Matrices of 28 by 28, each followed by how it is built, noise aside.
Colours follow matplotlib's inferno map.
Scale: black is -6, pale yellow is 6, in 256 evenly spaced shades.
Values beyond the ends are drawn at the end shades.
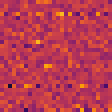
uneven rows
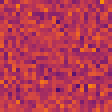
blocks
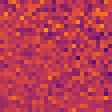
upper triangular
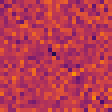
diagonal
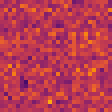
blocks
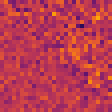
upper triangular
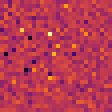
sparse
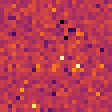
sparse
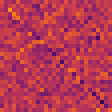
diagonal
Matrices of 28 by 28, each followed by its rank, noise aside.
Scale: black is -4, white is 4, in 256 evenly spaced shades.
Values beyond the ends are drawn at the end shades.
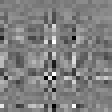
two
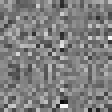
four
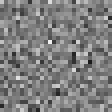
six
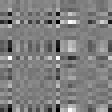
one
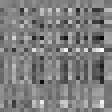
two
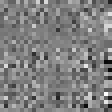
four
